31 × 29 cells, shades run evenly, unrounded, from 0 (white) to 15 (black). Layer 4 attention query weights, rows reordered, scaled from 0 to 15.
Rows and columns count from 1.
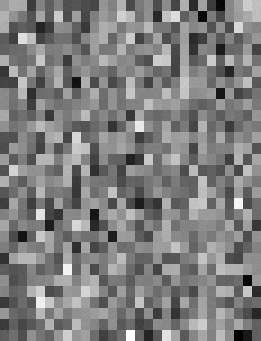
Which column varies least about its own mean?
24
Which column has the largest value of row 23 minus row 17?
27
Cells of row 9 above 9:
6
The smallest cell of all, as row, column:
31, 15
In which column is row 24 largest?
1
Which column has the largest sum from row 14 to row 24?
11
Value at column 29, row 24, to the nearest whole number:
7
